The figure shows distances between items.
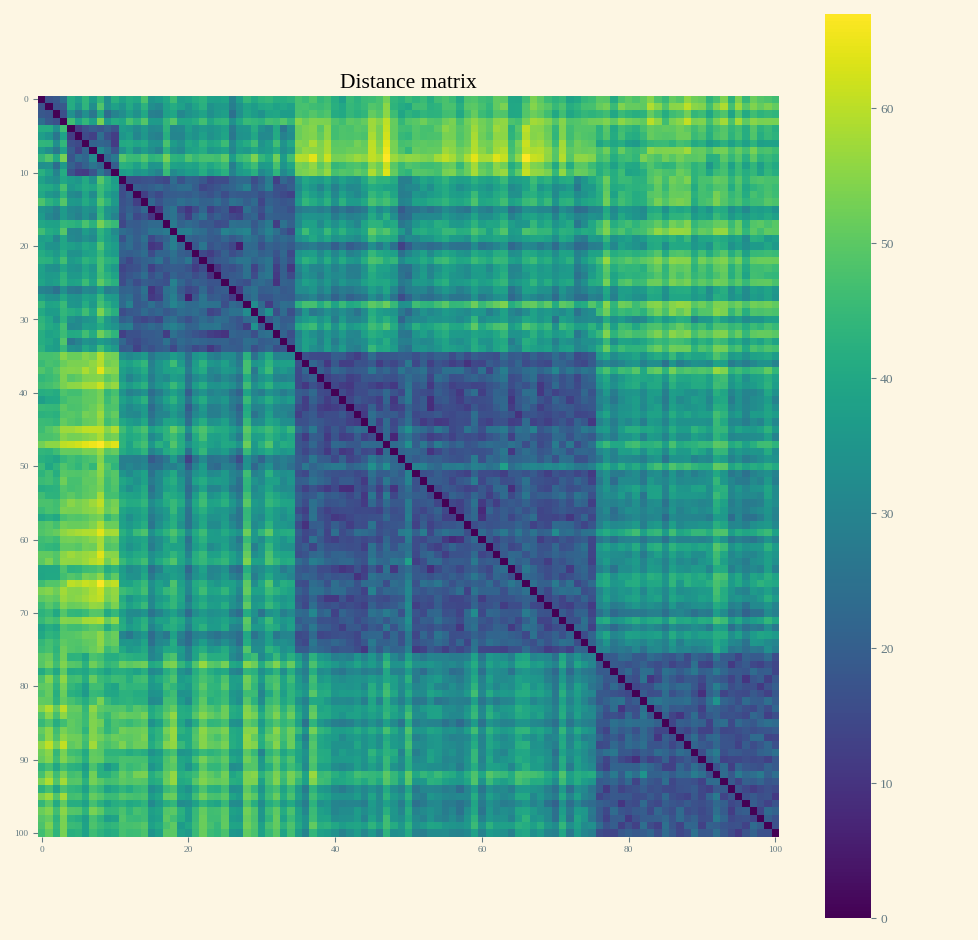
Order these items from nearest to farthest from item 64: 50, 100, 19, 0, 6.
50, 100, 19, 0, 6
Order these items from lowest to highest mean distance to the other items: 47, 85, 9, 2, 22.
85, 47, 22, 2, 9
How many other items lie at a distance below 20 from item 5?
5
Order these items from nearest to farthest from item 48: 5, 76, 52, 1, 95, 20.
52, 20, 76, 95, 1, 5
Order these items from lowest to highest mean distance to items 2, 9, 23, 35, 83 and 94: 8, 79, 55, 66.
79, 55, 66, 8
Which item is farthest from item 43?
8
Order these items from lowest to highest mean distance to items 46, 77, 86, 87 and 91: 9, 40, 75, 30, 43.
75, 40, 43, 30, 9
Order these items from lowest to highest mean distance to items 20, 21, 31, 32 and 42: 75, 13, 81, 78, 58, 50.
13, 50, 58, 75, 78, 81
